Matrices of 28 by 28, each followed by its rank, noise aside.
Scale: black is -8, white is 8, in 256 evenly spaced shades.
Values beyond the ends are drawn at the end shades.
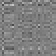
two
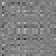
two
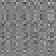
two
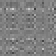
two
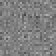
four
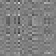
two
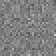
six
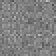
six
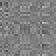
three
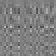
two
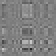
one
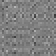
three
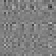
three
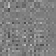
three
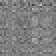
four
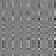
one
